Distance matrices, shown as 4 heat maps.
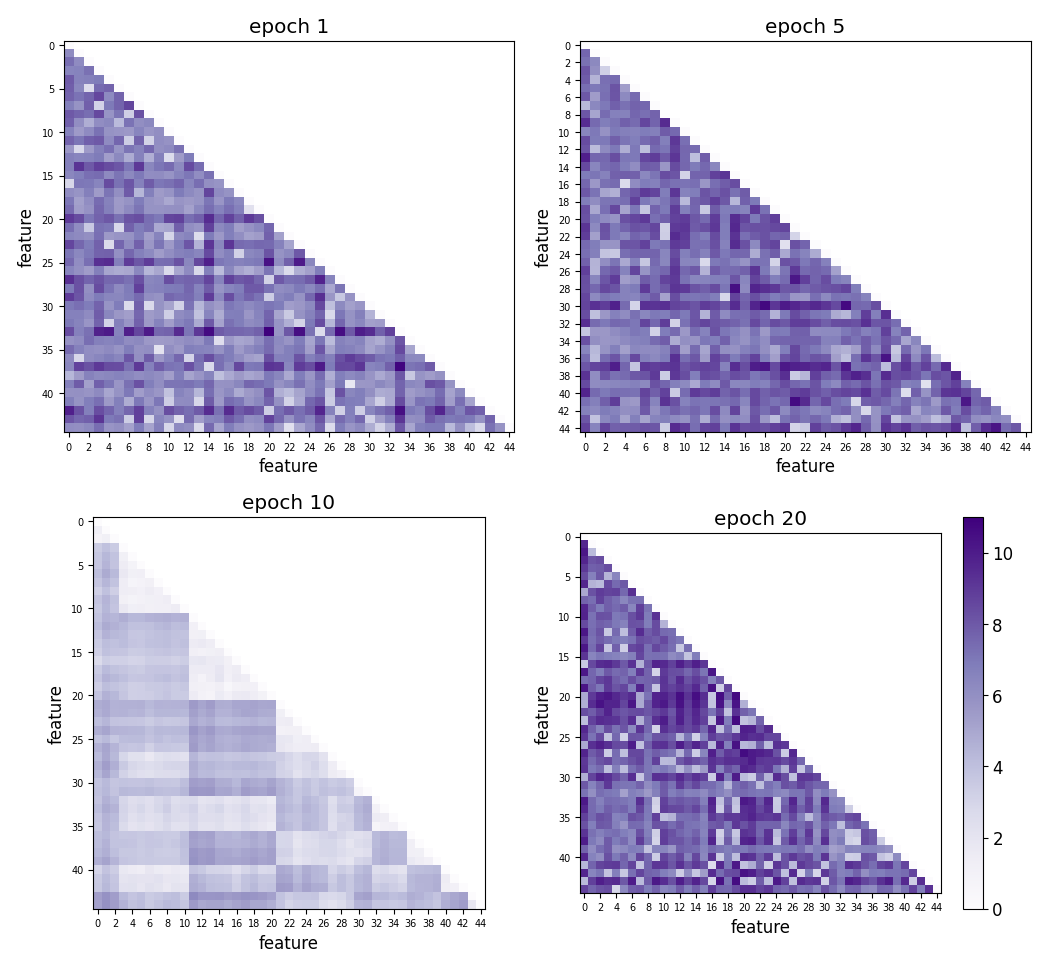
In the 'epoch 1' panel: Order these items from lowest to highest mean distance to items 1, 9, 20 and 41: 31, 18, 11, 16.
31, 18, 11, 16
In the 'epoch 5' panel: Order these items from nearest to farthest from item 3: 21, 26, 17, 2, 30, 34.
2, 17, 34, 21, 26, 30
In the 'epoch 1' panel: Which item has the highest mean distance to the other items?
33
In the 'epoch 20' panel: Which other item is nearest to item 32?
36
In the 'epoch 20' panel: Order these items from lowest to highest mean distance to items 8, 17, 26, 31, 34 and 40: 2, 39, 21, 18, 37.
37, 39, 18, 2, 21
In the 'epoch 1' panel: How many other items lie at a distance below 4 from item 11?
4
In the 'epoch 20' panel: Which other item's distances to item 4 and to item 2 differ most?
44
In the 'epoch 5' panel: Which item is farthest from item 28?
15
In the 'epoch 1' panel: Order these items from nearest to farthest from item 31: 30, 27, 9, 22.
22, 30, 9, 27
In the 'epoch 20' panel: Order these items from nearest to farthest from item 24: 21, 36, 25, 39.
39, 36, 25, 21
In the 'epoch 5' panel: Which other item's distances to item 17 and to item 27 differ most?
41
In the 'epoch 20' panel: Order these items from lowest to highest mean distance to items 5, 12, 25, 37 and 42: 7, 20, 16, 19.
19, 7, 16, 20
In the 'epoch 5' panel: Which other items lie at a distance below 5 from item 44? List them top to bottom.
8, 21, 22, 38
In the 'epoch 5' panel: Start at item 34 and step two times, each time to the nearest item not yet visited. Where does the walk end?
11
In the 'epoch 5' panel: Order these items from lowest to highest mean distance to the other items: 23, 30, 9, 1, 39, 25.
1, 25, 39, 23, 9, 30
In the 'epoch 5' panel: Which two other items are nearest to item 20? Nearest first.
23, 24
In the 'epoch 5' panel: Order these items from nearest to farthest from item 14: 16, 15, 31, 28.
31, 28, 16, 15
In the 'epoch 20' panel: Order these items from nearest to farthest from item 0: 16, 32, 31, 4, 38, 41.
16, 41, 32, 31, 4, 38
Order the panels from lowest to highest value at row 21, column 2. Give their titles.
epoch 1, epoch 10, epoch 5, epoch 20
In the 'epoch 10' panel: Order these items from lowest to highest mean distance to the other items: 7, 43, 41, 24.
7, 41, 24, 43
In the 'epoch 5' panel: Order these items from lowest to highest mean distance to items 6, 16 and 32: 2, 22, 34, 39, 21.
34, 39, 2, 22, 21
